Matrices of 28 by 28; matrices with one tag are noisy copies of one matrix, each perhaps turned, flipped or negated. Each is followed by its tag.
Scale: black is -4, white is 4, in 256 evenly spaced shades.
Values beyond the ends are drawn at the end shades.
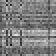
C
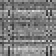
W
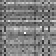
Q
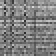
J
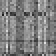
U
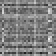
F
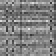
Q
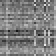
C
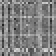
F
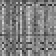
Q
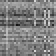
C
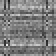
W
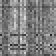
C
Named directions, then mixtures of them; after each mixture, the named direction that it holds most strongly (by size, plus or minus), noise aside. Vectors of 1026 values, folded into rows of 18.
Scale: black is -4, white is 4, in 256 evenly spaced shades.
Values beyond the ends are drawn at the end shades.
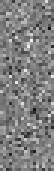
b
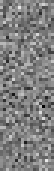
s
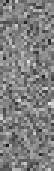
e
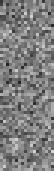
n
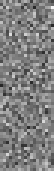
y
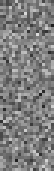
n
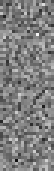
n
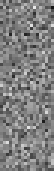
y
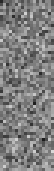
n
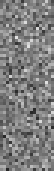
b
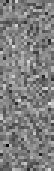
e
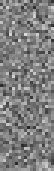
y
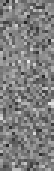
e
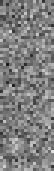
n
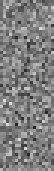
y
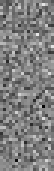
s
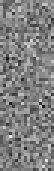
s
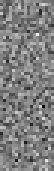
s
